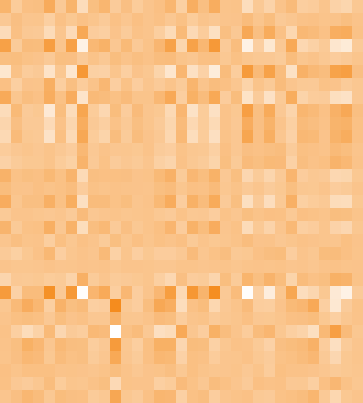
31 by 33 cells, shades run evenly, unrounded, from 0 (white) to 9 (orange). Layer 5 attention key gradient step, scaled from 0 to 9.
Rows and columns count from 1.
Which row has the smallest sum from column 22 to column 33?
23
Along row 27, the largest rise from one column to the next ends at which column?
11
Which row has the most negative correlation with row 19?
7
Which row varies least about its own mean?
21
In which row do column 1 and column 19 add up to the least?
6
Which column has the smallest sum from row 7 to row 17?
20
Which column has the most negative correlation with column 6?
30
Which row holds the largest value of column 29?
24
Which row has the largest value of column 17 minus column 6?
26
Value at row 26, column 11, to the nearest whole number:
0
